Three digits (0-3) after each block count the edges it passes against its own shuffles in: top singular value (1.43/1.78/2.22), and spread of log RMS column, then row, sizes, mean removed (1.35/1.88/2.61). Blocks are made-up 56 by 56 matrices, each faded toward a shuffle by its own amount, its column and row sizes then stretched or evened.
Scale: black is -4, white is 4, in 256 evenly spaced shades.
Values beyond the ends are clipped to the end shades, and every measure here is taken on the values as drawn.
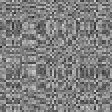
3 2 0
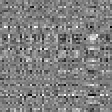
3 1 3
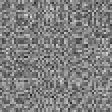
3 0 0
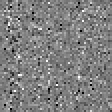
0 2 0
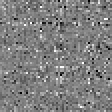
1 1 2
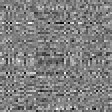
3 0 3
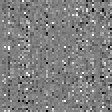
0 3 1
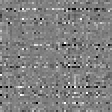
2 2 3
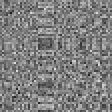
3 1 1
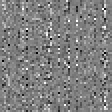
1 3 0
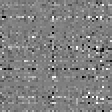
2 2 3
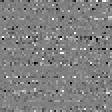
0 1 3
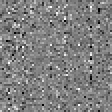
1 2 0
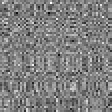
3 1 1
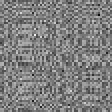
3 0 0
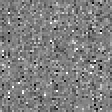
1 2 0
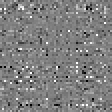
1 2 3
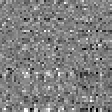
3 1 2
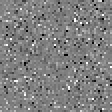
0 1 0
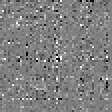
1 3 2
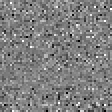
1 1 2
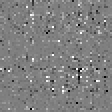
0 2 2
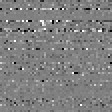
1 0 3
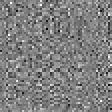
3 2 0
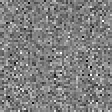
2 1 1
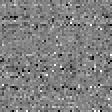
1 0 2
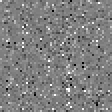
0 1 0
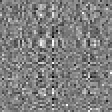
3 2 1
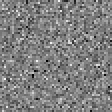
0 0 1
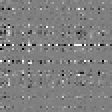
2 2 3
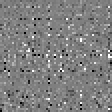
1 2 2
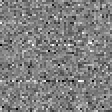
1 0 2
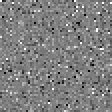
0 0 0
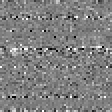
2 0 3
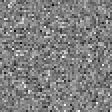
1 0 0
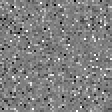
0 0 0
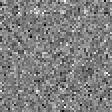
1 1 1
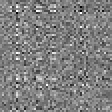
3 2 2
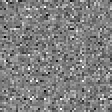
1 1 2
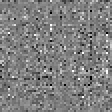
0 2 2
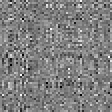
3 2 1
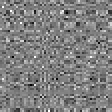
3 0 3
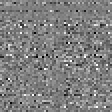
0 1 3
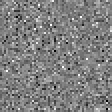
1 1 0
